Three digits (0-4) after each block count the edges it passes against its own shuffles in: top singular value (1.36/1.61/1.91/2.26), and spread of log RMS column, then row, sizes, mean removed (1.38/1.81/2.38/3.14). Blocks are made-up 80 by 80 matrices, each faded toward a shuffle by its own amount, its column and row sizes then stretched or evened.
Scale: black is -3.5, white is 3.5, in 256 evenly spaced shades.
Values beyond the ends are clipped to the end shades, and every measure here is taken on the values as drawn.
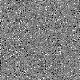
3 1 0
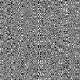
4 3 1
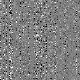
2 4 0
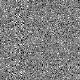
2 3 1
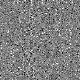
1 2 1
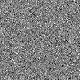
3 0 0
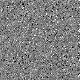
0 1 1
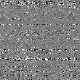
1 2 4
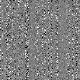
0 4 1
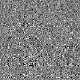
3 2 3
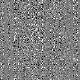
0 4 3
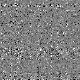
0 2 3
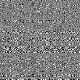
3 1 4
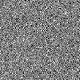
3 1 0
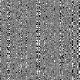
4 4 0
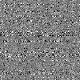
3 0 3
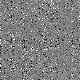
1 3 1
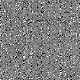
2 3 2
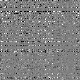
3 2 4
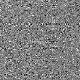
3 1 2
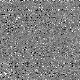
1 1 3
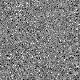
2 1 0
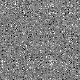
0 2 1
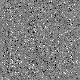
1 2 0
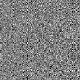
4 3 1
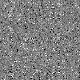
2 1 1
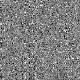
2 2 1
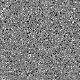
0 1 1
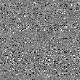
1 1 3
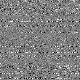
0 0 4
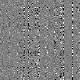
4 4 1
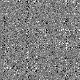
0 2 2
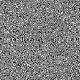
3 0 1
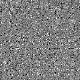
2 1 2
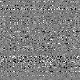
1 2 4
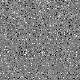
1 1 3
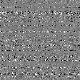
1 1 4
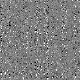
1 3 1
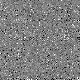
1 1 2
